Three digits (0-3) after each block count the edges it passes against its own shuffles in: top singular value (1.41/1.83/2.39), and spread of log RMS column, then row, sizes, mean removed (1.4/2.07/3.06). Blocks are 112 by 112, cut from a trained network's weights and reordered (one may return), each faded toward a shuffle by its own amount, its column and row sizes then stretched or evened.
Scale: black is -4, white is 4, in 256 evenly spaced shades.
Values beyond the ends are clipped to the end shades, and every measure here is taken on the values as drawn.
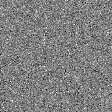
0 0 0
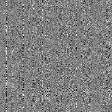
2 3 1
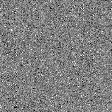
1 1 0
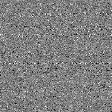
1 0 2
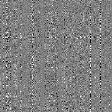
2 3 1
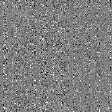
0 3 2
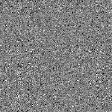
0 2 2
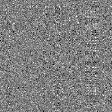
2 2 1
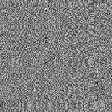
3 1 0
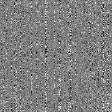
1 3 1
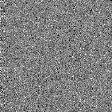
0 2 0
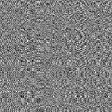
3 2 2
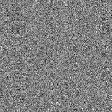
2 1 0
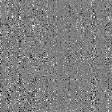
2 3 2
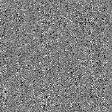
0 2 1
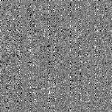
1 3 2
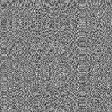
3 1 1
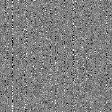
1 3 0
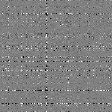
2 2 3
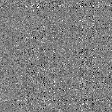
0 2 2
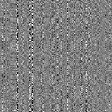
3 3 0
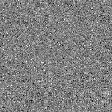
2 0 1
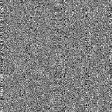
2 2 0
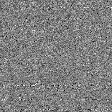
0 0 2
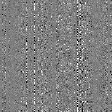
2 3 1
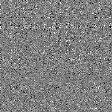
1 2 2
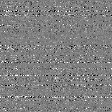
1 1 3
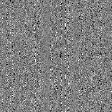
0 3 0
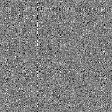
2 2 1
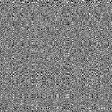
3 2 2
